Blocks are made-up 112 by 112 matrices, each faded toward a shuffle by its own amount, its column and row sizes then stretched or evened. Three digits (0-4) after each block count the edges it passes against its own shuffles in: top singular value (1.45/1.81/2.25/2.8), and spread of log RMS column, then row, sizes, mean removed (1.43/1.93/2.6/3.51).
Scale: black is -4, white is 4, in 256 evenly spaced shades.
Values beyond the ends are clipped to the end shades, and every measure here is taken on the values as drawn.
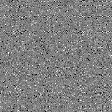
3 0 2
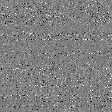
0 0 3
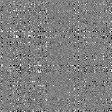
2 4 3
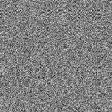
3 0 2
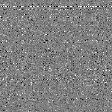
3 1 3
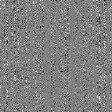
0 4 1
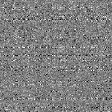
3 1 3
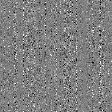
0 4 0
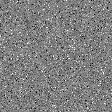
0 0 0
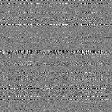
4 2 4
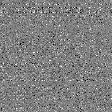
2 1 3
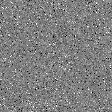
0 1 0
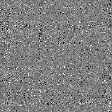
0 3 3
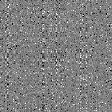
3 2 0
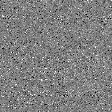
1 0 2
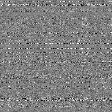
1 1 4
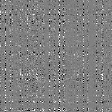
2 4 3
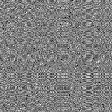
4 0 2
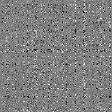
0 4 3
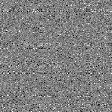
3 0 2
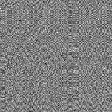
4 2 1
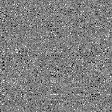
2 1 2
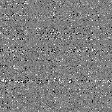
0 2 3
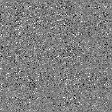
0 2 3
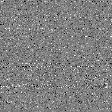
1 0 3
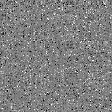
2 1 0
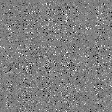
2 2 2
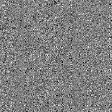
1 3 2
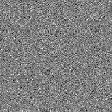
3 0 1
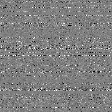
0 1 4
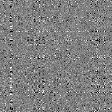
3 3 3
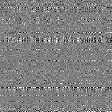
4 1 4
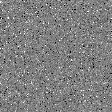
0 1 0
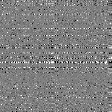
4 1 4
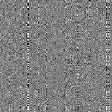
4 4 1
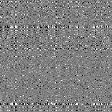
4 2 4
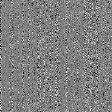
1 4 0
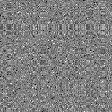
4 0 0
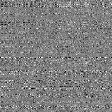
3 0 4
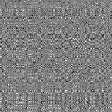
4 1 3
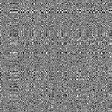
4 3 3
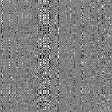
4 4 1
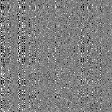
4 4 1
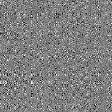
3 3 2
